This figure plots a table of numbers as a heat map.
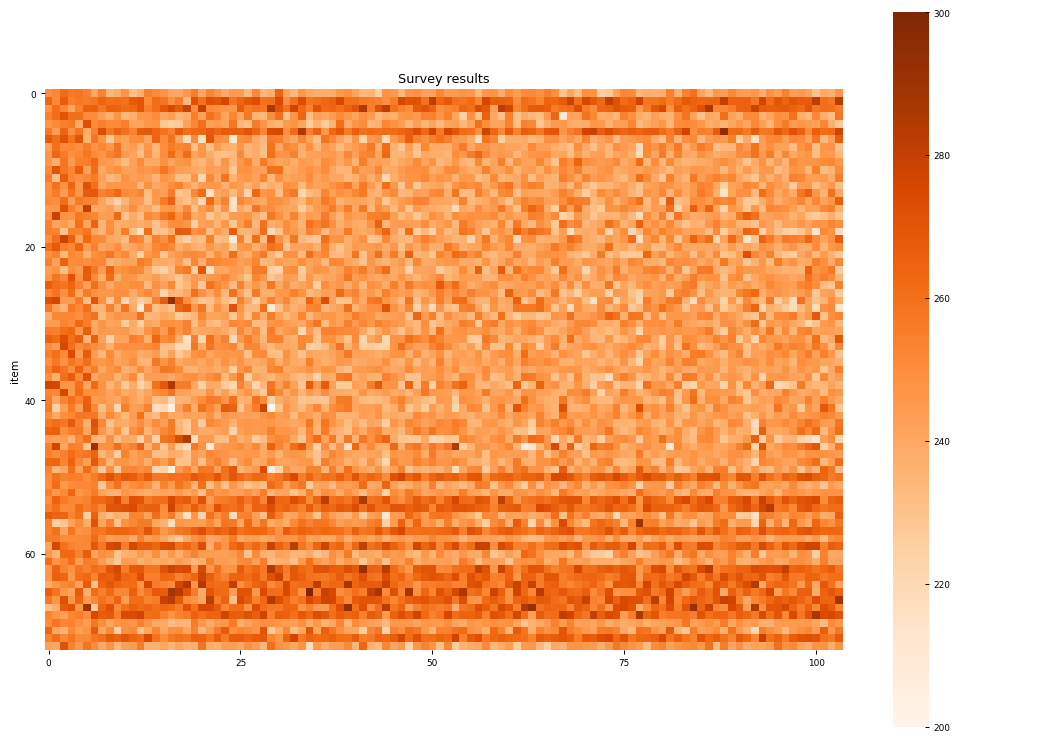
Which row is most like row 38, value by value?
27
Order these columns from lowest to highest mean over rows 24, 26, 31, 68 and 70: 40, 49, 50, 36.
50, 49, 40, 36
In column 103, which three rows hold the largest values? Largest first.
66, 1, 5
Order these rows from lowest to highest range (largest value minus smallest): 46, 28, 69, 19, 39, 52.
69, 52, 39, 28, 19, 46
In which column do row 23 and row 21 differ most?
47
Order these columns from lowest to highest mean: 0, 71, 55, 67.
71, 55, 67, 0
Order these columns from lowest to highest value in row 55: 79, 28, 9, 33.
28, 9, 79, 33
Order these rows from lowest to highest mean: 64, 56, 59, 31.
31, 56, 64, 59
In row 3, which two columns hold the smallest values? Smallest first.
67, 54
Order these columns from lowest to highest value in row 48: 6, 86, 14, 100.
86, 14, 100, 6
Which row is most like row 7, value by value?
8
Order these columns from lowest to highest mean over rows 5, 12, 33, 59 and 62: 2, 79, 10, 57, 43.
43, 10, 79, 2, 57
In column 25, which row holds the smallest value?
41
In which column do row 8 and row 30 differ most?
56
